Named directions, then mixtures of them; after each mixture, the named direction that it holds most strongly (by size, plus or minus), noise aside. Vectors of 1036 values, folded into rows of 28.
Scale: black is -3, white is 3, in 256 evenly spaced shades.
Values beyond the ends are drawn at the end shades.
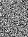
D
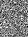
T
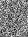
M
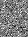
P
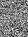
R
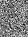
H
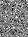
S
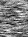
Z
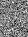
R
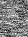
Z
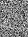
H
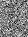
R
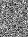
P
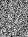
M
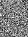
D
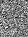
T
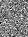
T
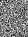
H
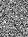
T
